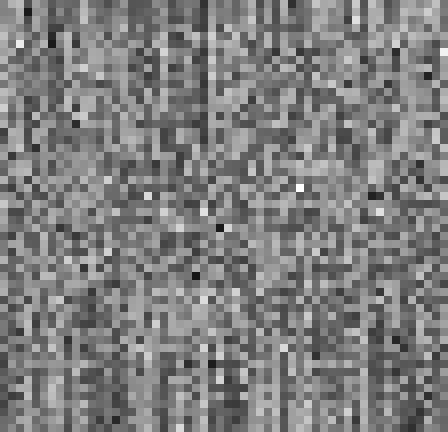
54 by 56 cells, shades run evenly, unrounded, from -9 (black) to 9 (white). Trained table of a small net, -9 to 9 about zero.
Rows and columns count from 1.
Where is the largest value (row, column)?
24, 38
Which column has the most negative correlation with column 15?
46
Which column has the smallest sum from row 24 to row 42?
2
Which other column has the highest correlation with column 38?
35
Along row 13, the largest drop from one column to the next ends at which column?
32
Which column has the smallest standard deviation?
6
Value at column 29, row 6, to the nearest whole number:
4
